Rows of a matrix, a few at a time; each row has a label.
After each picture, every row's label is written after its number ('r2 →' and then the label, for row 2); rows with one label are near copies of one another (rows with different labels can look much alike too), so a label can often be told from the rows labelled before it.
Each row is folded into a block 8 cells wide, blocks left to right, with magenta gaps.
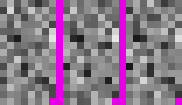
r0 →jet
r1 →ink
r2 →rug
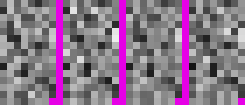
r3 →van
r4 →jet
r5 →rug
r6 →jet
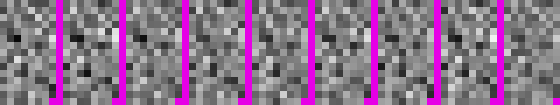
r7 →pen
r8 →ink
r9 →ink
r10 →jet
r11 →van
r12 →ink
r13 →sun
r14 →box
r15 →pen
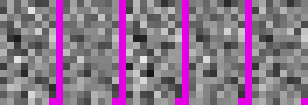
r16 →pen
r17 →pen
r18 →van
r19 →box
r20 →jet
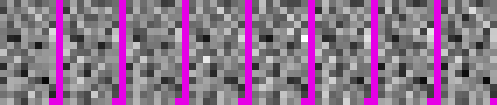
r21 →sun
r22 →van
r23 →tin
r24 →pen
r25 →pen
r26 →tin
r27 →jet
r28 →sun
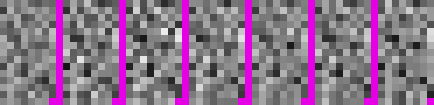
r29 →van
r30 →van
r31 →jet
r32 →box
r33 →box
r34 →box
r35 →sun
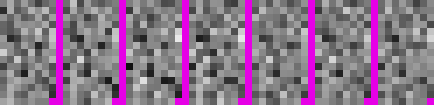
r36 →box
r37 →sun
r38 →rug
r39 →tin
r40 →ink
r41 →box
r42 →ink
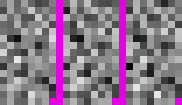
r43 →pen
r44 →van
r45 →van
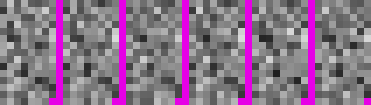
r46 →van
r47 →jet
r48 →pen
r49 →jet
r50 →ink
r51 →ink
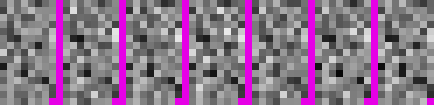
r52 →sun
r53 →ink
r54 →jet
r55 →box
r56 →van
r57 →ink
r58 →rug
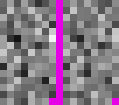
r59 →ink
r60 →ink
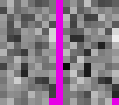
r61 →rug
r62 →rug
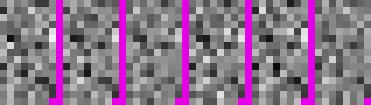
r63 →tin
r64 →rug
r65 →ink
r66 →ink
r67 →jet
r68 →sun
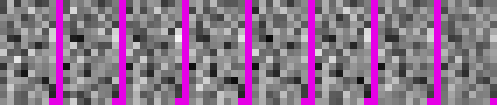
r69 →sun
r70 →ink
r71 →tin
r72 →rug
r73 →sun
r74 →sun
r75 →rug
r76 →box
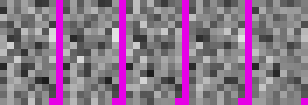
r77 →tin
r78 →tin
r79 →van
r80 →tin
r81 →box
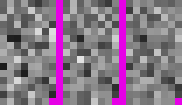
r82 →ink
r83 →pen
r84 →pen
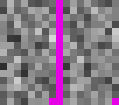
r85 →van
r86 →jet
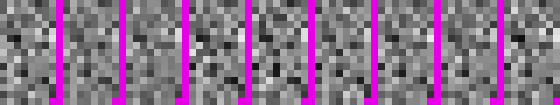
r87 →ink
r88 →tin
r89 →ink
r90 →tin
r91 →rug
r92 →sun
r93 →ink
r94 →ink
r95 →ink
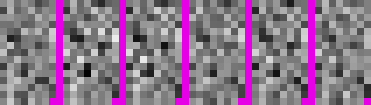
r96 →tin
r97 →box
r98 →box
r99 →ink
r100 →box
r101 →sun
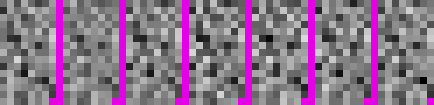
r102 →sun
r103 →pen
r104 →box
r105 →van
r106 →pen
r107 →box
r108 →sun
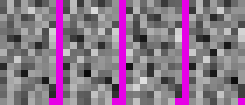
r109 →sun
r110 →sun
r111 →rug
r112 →sun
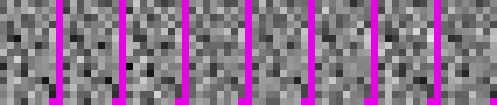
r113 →sun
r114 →sun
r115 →van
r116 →jet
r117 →sun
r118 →ink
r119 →tin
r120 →ink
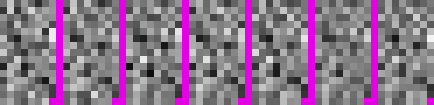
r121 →jet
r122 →van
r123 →box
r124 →box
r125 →pen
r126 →box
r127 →pen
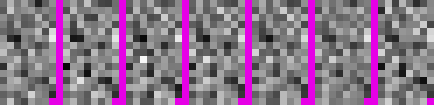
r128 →ink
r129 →rug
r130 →pen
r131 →pen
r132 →pen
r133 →box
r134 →jet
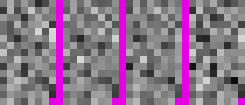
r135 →jet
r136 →pen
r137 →sun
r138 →rug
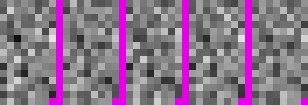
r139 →ink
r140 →van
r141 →tin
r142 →pen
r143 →pen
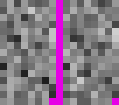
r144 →sun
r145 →ink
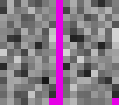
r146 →sun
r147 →box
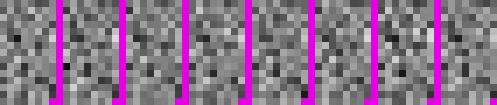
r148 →pen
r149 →rug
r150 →box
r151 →ink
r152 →rug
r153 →tin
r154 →ink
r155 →rug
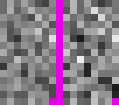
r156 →pen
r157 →pen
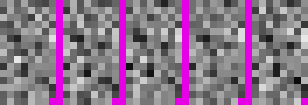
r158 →pen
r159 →van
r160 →box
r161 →ink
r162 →jet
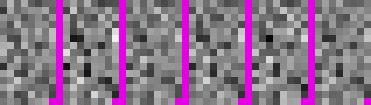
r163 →van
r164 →rug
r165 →pen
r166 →rug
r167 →pen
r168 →rug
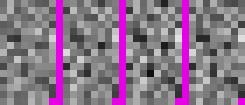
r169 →pen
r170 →box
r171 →box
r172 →rug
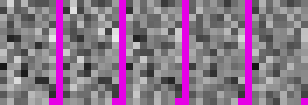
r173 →rug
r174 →jet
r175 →tin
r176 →ink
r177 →van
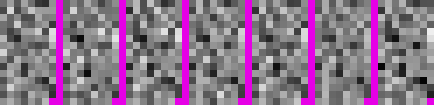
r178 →jet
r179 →ink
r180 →jet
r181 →sun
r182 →jet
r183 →sun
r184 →rug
